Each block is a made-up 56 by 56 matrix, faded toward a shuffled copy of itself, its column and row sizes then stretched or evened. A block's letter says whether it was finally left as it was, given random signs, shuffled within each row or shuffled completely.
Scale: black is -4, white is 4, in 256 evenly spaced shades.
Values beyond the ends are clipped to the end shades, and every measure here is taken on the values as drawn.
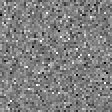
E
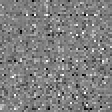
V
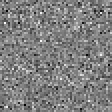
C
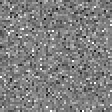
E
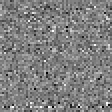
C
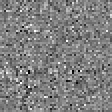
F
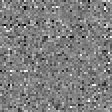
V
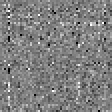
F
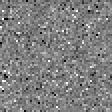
E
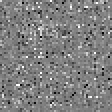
V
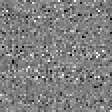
C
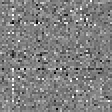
V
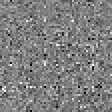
V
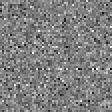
C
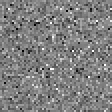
C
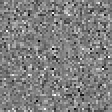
V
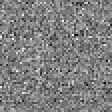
C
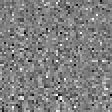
F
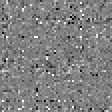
V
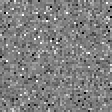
E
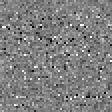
C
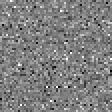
C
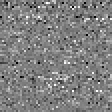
C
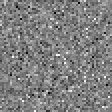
E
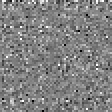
V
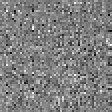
F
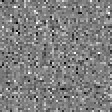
F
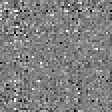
F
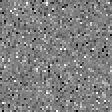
E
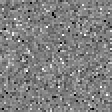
E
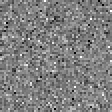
E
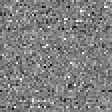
C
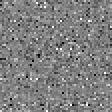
C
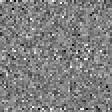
C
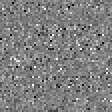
C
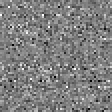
C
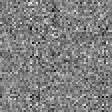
F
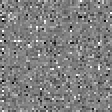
V
